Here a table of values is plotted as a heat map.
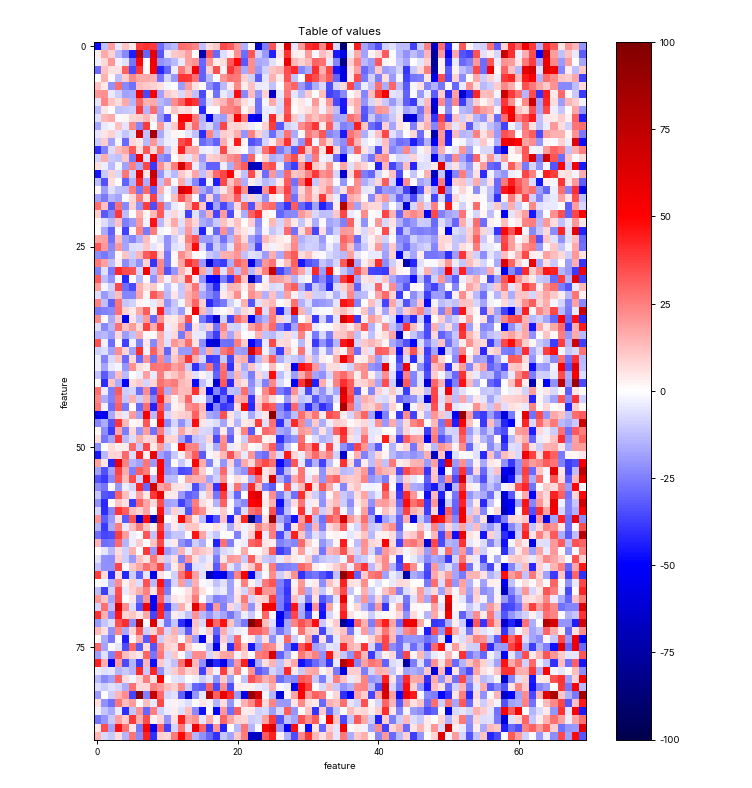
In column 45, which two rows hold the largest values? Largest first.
72, 81
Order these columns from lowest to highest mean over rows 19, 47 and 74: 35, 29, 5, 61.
35, 5, 29, 61
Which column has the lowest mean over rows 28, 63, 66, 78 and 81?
26
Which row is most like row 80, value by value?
40
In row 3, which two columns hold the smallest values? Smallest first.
48, 35
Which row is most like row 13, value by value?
84
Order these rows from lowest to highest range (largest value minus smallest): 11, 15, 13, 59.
13, 15, 11, 59
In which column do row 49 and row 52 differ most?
50
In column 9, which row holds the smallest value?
3
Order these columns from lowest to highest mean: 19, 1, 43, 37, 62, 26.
43, 26, 1, 19, 62, 37
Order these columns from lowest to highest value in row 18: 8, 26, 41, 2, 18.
8, 41, 2, 18, 26
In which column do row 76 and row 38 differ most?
25
